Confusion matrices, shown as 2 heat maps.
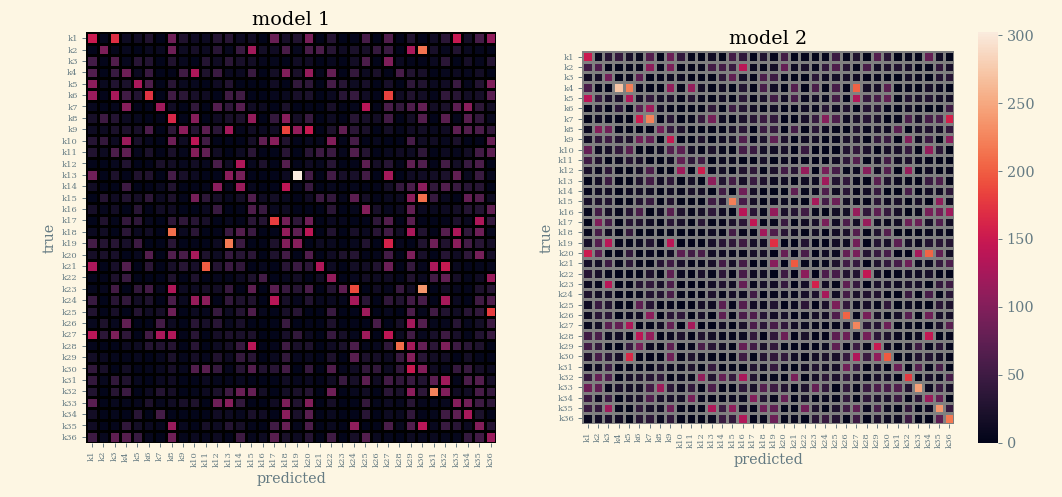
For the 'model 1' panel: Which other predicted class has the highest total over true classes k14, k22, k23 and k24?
k30
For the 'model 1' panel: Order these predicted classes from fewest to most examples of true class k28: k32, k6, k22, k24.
k22, k6, k24, k32
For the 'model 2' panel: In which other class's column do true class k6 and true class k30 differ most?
k5
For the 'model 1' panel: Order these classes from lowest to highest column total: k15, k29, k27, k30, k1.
k15, k1, k27, k30, k29
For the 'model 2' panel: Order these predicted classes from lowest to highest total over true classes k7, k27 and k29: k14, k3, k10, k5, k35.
k10, k14, k3, k35, k5
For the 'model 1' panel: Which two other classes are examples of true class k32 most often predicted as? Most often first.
k31, k29
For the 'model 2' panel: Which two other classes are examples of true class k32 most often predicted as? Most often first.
k16, k12
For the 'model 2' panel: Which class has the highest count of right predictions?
k4
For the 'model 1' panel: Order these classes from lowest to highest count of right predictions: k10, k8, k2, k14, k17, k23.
k23, k2, k14, k10, k8, k17
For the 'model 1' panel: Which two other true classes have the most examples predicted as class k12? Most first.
k14, k33
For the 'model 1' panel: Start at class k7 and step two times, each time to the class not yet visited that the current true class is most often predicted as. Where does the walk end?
k36
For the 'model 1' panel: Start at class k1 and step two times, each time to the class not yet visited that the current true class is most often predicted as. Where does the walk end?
k27
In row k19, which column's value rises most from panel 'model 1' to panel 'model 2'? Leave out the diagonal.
k9
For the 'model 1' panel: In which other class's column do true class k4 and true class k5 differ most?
k10
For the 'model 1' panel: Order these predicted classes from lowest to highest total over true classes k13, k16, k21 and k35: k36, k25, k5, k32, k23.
k23, k5, k36, k25, k32
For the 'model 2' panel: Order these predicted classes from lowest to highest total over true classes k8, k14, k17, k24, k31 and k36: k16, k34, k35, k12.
k12, k34, k35, k16
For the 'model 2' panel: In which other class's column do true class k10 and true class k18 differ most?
k34
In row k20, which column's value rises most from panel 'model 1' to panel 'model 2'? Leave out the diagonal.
k34
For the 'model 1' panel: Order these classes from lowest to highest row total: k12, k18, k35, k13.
k12, k35, k13, k18
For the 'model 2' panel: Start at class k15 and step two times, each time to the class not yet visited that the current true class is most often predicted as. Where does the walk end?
k3
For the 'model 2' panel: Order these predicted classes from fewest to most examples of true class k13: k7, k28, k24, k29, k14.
k28, k14, k7, k29, k24
